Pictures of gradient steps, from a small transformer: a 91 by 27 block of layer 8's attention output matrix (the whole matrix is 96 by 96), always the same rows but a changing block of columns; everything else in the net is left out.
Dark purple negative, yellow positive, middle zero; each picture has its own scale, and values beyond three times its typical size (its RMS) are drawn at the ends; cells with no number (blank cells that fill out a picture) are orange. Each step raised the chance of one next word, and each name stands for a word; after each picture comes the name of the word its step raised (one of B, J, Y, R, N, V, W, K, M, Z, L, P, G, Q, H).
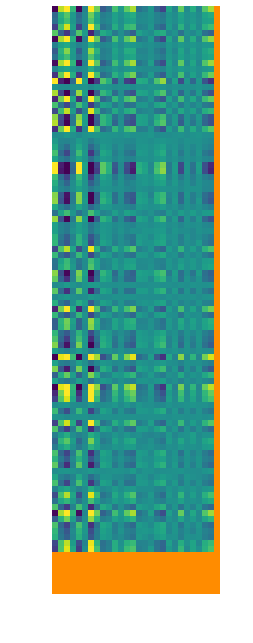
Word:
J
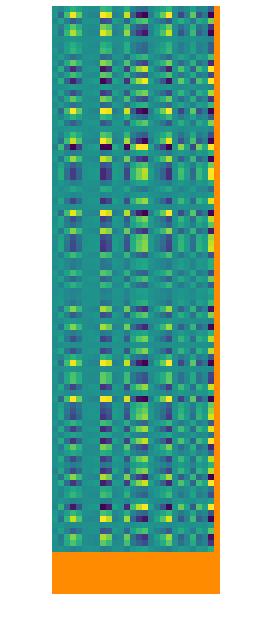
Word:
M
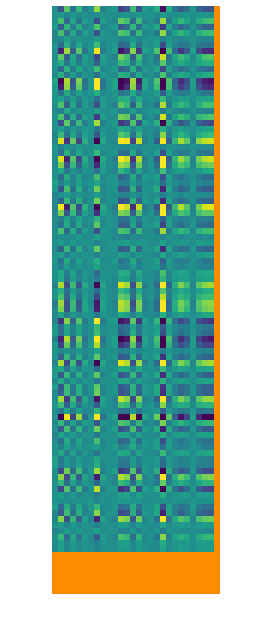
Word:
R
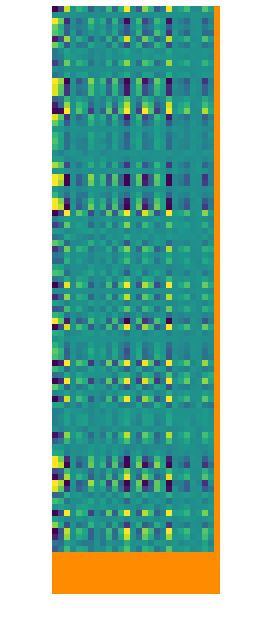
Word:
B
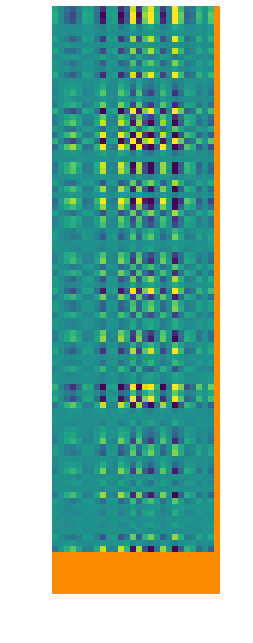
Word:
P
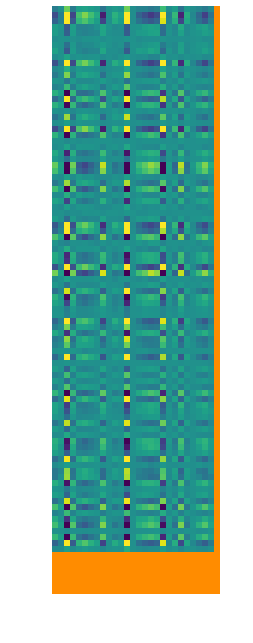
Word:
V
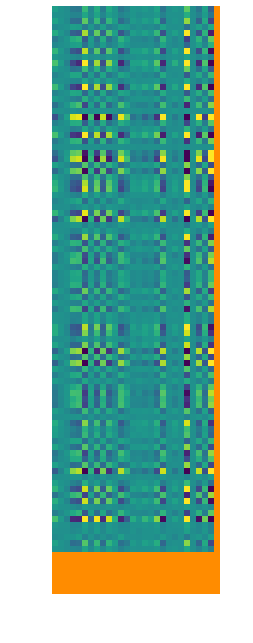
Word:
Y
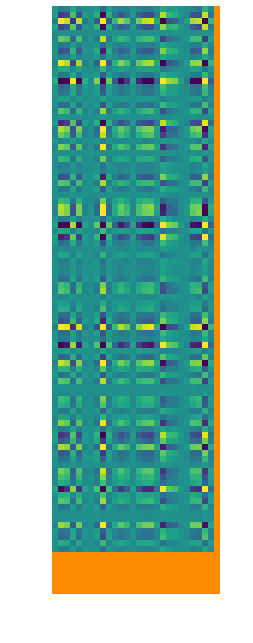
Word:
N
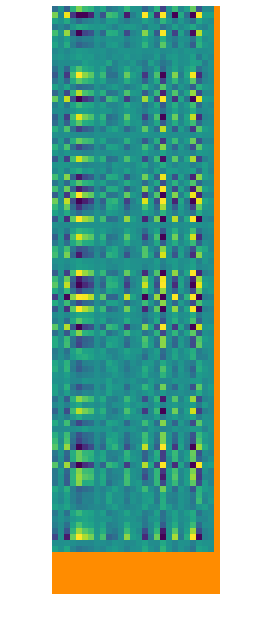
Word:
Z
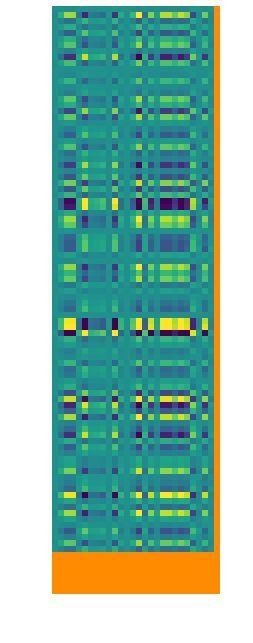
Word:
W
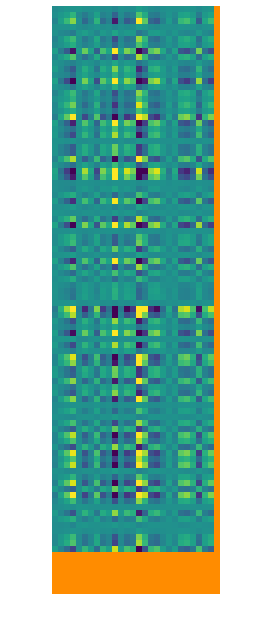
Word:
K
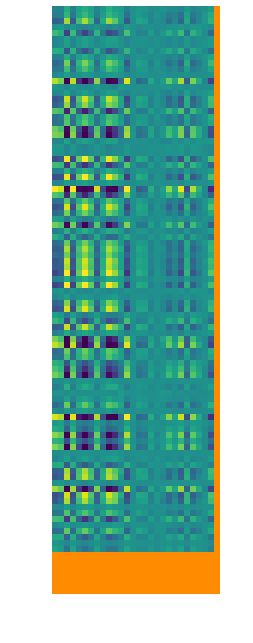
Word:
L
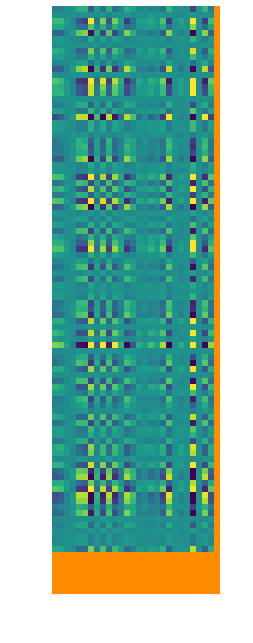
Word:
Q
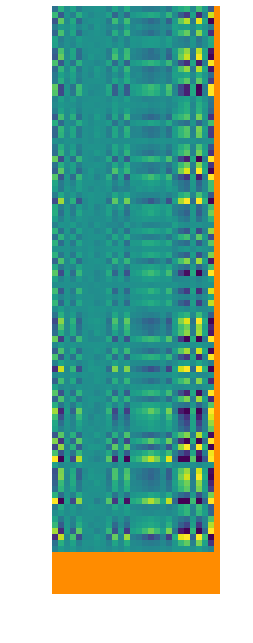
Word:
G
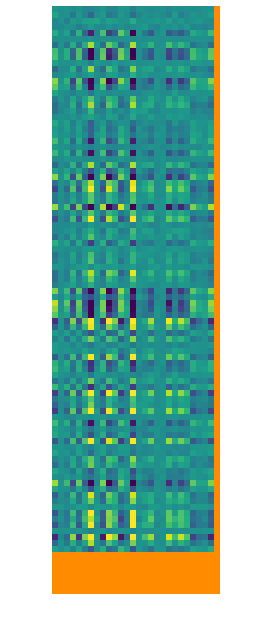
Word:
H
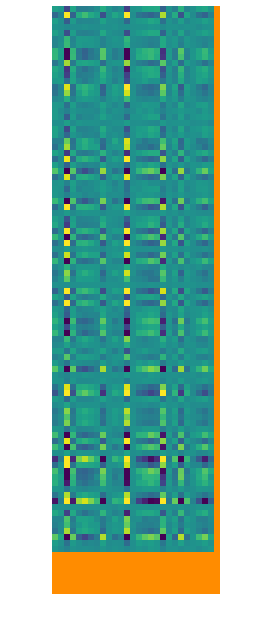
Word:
G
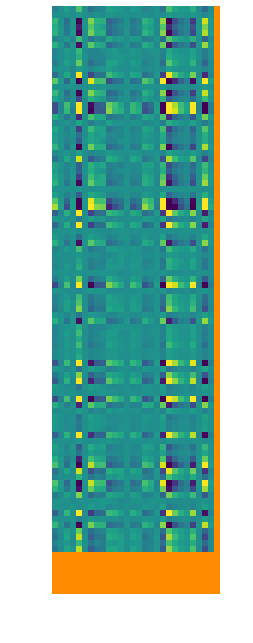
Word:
B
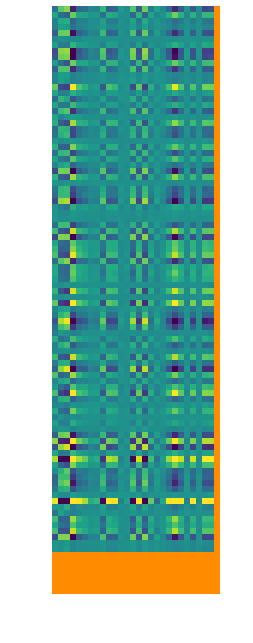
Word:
G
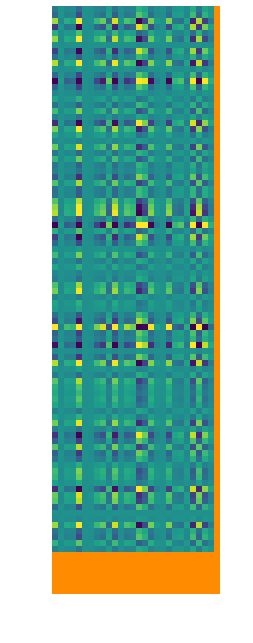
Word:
N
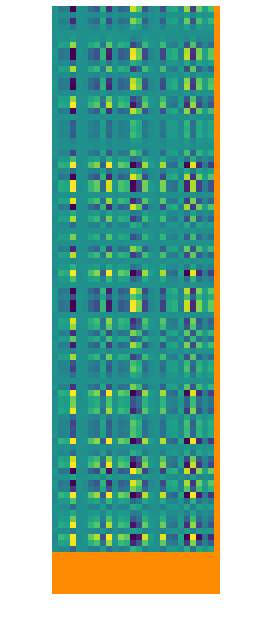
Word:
H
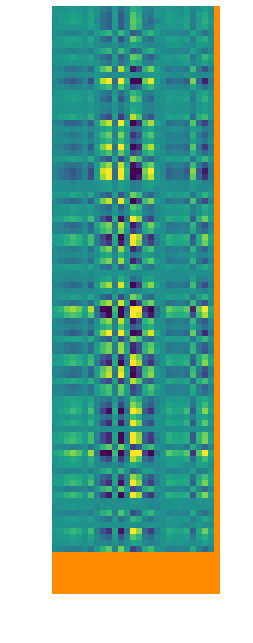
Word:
K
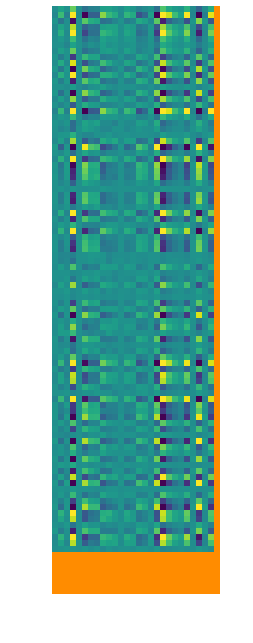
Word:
M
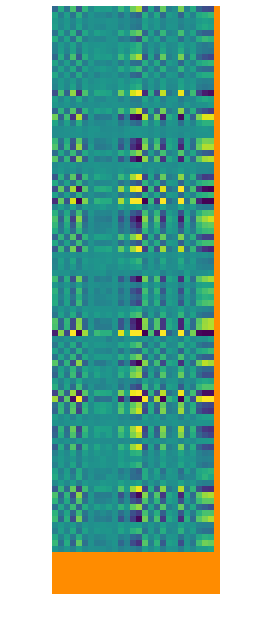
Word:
W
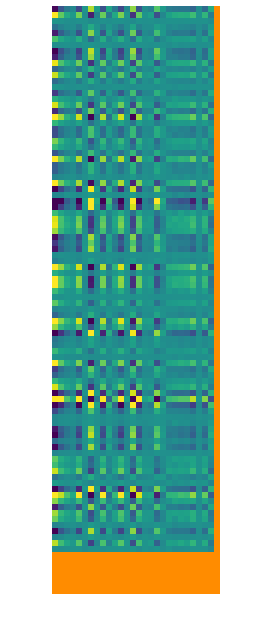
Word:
W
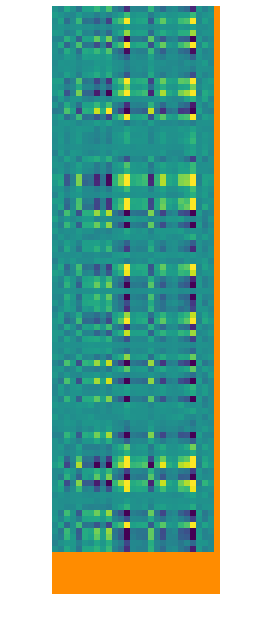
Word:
B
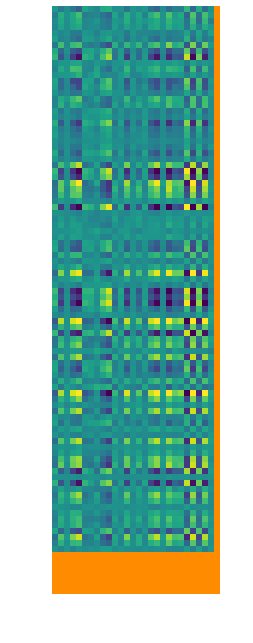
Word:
H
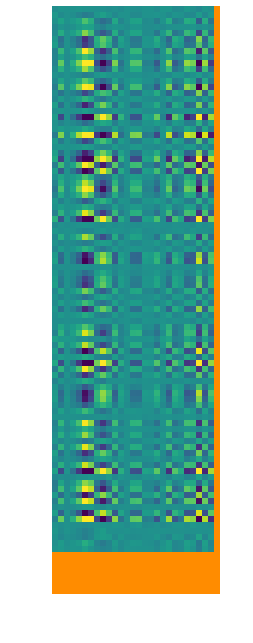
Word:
Y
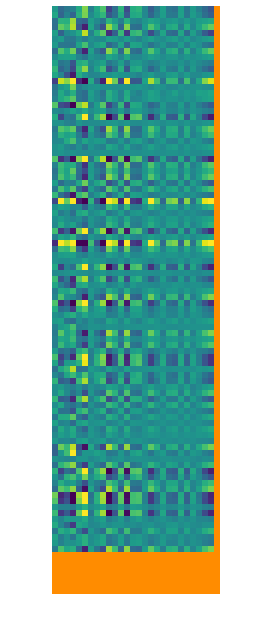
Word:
Q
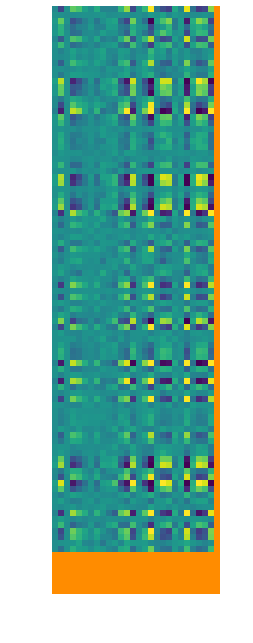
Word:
B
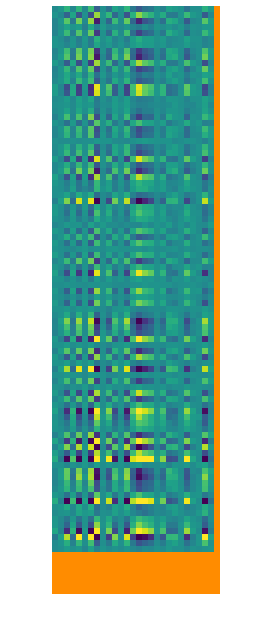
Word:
G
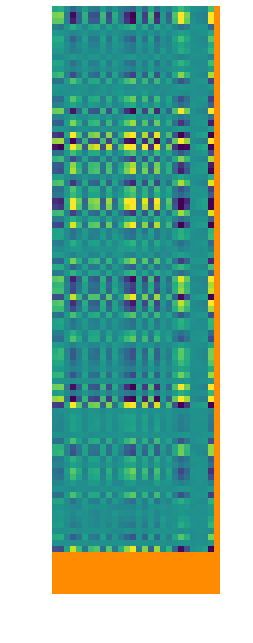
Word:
P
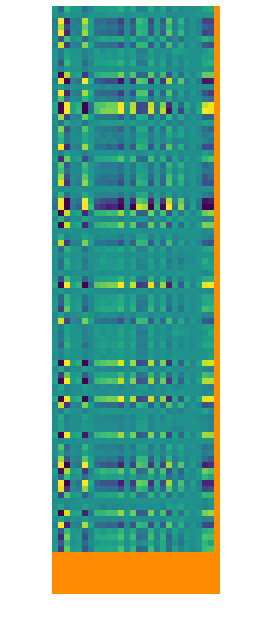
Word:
B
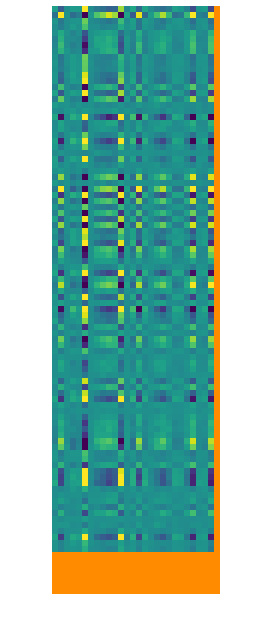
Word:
Z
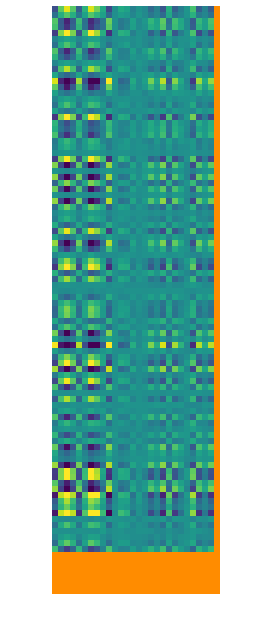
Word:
Q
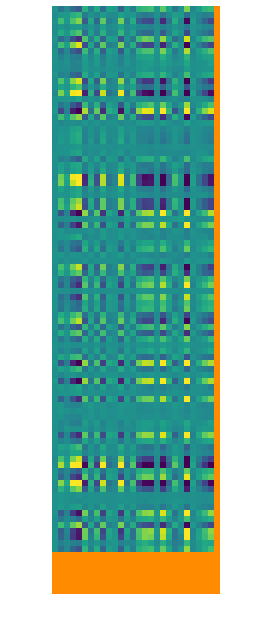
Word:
B
